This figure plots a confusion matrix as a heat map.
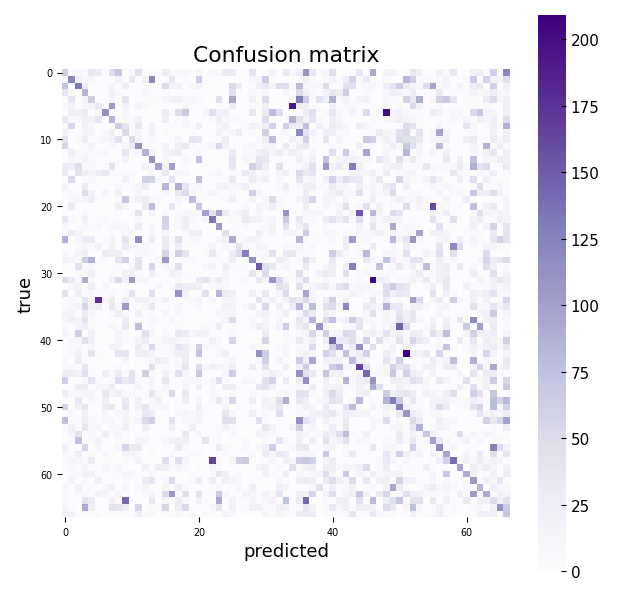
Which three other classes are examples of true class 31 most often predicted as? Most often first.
46, 10, 3
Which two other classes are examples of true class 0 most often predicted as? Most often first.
66, 36
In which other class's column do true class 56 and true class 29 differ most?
43
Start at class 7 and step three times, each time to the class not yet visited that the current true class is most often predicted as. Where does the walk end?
52
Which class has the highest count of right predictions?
44
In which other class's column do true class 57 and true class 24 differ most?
53
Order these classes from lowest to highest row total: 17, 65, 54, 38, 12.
54, 17, 12, 38, 65
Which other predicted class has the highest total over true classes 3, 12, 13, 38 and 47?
50
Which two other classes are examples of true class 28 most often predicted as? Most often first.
15, 4
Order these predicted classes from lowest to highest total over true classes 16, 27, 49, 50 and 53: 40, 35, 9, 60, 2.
60, 2, 9, 35, 40
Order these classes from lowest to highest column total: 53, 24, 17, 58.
24, 58, 53, 17
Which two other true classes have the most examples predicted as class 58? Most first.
26, 43
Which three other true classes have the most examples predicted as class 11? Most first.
25, 38, 65
